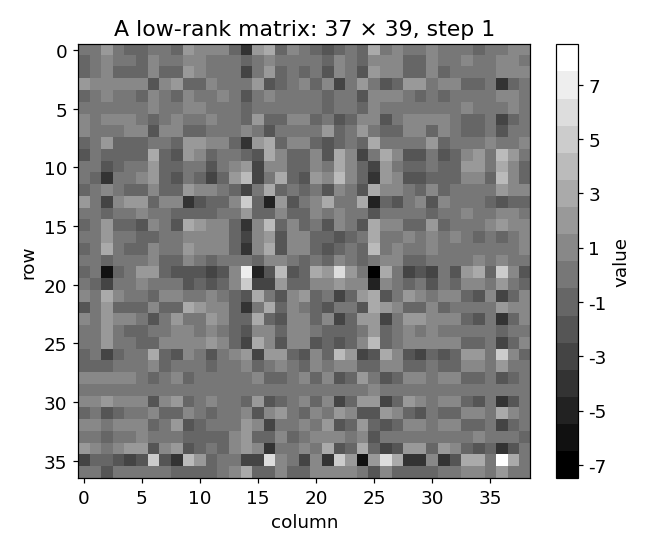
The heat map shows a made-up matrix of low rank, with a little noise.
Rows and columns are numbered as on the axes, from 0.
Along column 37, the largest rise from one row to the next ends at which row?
35
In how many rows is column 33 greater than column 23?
7
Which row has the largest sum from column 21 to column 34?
25
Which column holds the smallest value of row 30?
36
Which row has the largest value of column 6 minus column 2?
19
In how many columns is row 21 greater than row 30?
14
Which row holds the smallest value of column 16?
13
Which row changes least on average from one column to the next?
29
